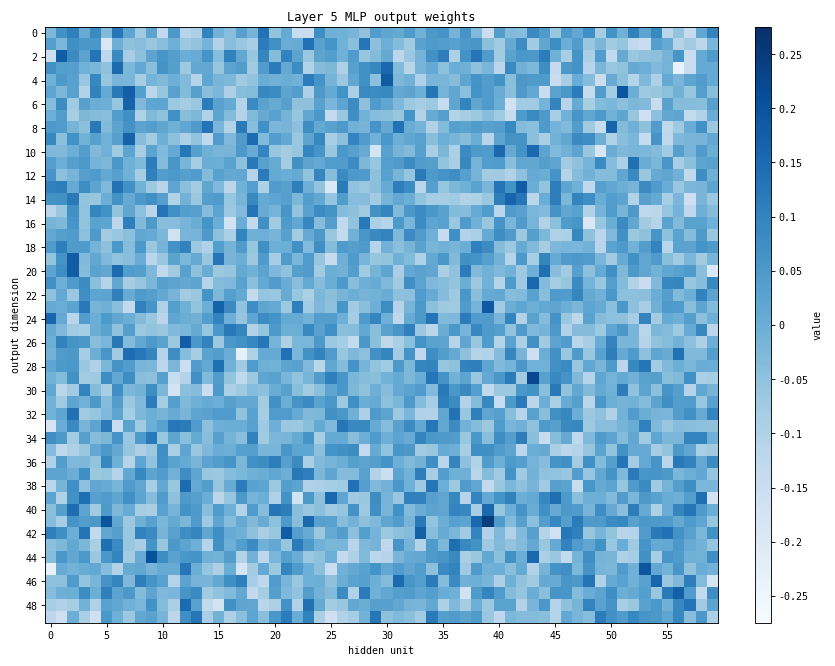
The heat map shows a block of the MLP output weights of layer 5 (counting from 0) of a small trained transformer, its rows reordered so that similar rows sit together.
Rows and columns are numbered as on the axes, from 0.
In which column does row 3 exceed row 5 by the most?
44
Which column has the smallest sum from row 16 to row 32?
10
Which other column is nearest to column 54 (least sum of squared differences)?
8
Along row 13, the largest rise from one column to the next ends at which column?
26
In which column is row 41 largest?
39
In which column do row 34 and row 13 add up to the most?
42
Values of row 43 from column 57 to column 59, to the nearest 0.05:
0 0 -0.05
